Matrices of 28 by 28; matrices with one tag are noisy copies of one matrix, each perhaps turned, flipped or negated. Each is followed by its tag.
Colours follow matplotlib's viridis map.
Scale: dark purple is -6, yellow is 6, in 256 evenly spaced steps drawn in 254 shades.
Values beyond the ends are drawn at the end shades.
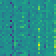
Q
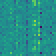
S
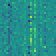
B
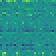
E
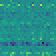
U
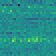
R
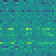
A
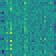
E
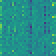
E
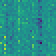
R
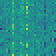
A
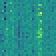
R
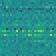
B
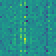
B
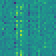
S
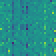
A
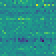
R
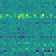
R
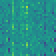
A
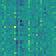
S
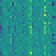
E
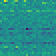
A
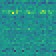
U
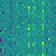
A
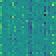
E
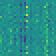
B
